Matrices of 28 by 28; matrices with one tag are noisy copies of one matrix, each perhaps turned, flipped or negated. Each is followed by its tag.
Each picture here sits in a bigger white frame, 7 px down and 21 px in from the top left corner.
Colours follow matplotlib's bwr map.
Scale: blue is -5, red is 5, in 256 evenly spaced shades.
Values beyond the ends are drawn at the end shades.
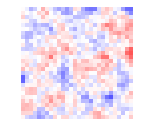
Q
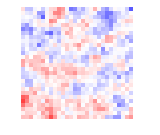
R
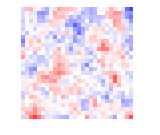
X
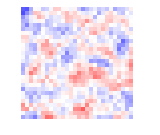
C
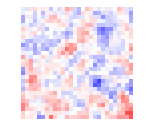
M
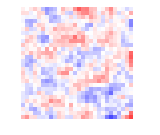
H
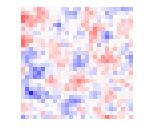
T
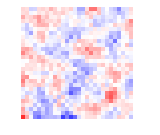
Q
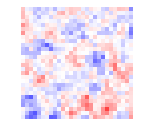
T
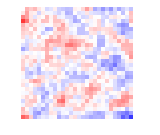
X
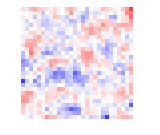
C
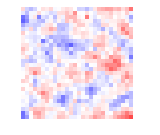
X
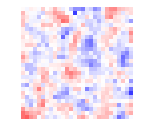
C
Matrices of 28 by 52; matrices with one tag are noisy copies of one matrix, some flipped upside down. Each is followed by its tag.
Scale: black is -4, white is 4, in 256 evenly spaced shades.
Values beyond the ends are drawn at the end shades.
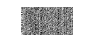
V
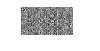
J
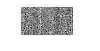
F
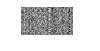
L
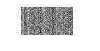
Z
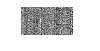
F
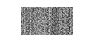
L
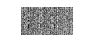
J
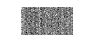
V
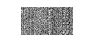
L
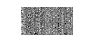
V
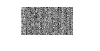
V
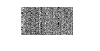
V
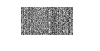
L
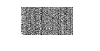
V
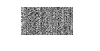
V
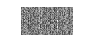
J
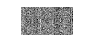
F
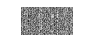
J
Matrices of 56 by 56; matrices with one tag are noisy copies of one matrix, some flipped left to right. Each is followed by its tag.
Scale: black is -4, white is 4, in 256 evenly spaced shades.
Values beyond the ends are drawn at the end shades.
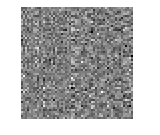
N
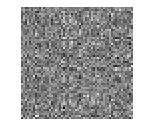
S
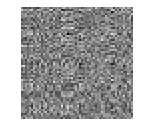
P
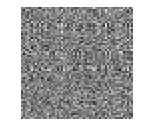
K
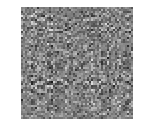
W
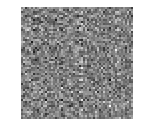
N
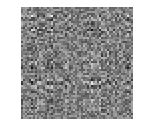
W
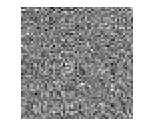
P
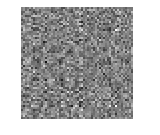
N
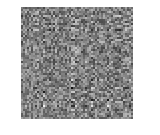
N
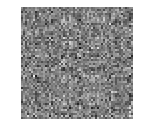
S
